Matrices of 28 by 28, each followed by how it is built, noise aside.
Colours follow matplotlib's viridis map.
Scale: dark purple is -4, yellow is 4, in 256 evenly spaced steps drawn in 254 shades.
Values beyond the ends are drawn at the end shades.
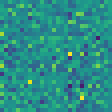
uneven columns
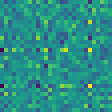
low rank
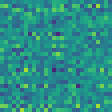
low rank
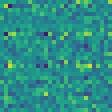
low rank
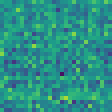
blocks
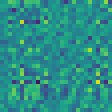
low rank
